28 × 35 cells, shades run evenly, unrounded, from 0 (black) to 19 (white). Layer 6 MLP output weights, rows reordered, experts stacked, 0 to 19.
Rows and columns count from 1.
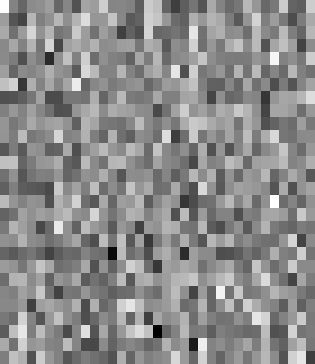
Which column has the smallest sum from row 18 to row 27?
13
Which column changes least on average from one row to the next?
19
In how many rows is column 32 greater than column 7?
11
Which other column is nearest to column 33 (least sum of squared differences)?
5
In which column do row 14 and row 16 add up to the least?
21
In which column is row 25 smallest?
17
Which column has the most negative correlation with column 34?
12
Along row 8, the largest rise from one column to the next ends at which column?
31
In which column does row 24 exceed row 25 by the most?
15
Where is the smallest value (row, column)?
26, 18
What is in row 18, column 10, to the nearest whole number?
14
